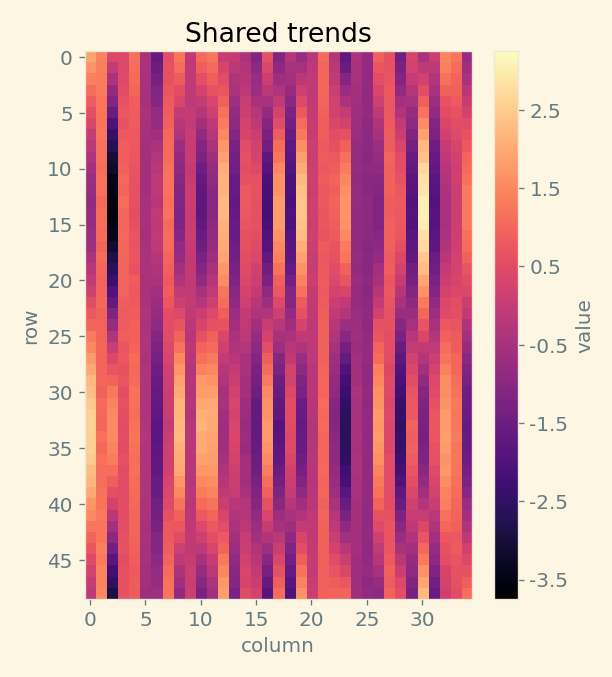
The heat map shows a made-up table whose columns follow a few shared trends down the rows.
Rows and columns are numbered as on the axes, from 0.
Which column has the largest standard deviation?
2
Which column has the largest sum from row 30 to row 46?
0
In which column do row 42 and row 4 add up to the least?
6
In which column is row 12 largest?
30
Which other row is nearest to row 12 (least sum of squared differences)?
15
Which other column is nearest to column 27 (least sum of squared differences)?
3
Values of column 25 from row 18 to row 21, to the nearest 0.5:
-1 -1 -1 -1
